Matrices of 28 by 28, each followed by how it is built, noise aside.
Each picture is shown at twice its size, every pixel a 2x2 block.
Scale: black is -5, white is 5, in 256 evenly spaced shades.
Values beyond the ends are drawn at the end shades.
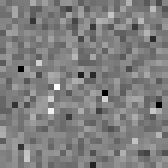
sparse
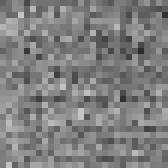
blocks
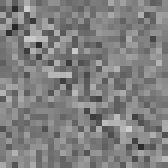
banded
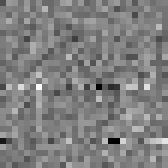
uneven rows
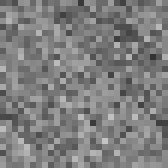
Toeplitz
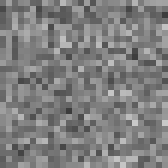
blocks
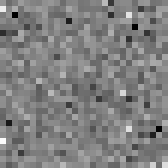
sparse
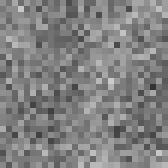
smooth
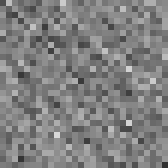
Toeplitz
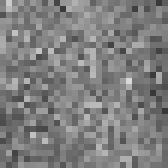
smooth
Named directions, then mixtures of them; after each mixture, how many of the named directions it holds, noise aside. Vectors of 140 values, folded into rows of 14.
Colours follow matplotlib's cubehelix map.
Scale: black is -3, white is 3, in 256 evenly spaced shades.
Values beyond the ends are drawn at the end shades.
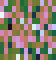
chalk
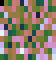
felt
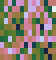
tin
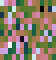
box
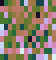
one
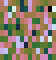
four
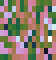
four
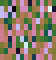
two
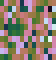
four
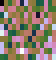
one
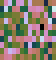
one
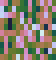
one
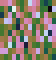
two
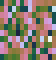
four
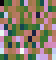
one
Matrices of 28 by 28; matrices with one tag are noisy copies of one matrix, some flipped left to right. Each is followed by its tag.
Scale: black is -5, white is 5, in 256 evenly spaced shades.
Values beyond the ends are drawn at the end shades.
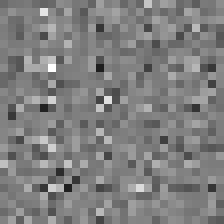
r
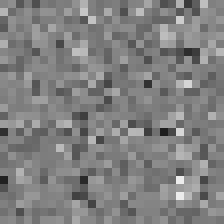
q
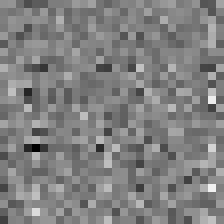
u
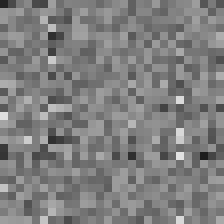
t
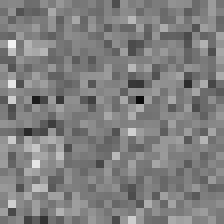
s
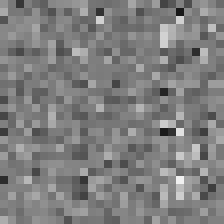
q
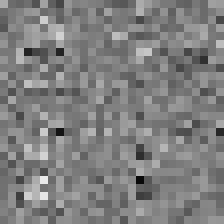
q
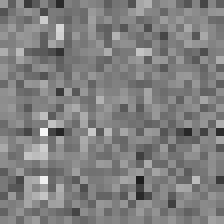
q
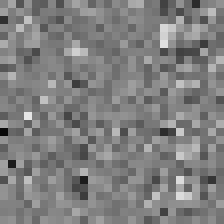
q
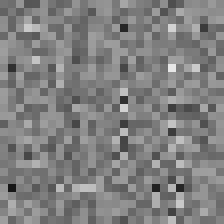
r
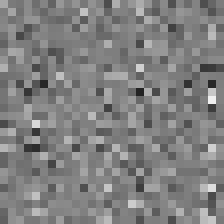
u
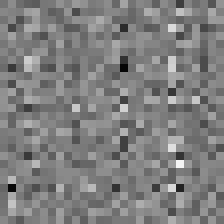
r
